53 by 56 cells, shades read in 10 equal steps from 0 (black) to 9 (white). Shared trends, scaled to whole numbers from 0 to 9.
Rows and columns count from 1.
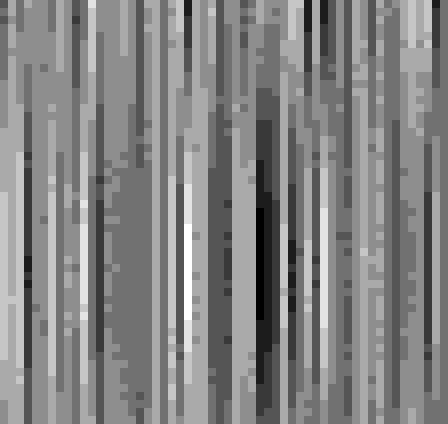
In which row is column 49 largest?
2
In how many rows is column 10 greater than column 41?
7
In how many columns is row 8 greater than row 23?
24
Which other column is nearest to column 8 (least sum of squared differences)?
38
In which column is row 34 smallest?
33
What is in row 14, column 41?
5
